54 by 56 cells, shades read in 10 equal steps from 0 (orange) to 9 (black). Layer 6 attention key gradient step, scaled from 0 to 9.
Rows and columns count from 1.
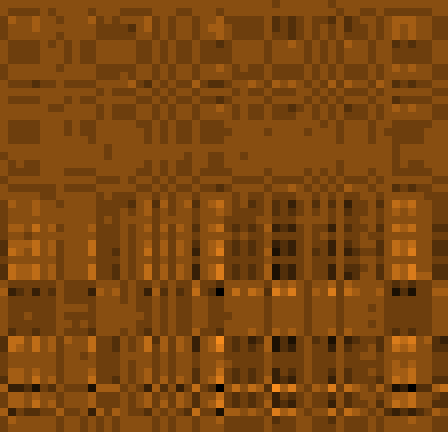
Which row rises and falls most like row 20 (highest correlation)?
19
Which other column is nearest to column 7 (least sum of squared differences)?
34
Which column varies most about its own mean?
28
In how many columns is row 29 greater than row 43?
10
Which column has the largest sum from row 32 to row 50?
35
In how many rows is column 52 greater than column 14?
21
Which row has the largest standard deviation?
49
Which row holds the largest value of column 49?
52
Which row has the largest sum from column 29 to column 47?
43
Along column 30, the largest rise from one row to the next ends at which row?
50
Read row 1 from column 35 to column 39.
5 4 4 4 4
